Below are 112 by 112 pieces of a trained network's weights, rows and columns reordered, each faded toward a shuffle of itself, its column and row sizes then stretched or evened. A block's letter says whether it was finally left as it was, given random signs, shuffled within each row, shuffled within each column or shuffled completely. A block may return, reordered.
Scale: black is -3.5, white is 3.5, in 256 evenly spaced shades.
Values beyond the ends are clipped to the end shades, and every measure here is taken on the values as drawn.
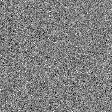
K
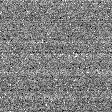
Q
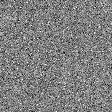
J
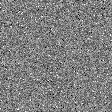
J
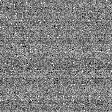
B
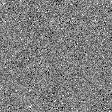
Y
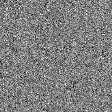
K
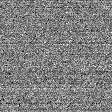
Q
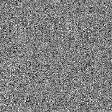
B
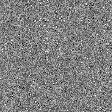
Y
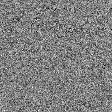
Q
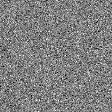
Y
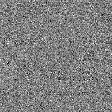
B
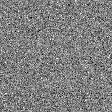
Q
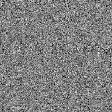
B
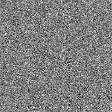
Y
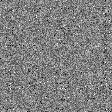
Y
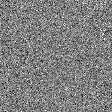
K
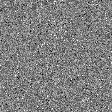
K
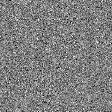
Y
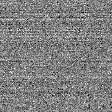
B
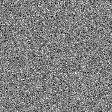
Q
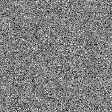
Y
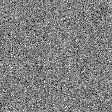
K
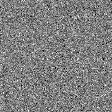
Y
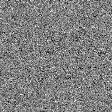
Q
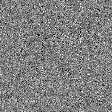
Y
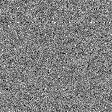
Q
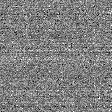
B
